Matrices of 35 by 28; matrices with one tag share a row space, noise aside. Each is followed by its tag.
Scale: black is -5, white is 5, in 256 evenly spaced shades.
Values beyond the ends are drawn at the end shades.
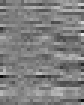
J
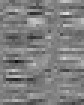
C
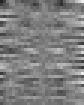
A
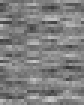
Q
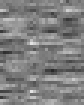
Q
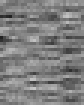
Q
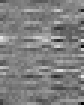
J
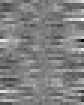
A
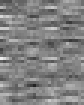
Q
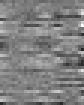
J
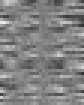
A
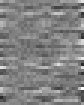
J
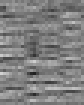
Q
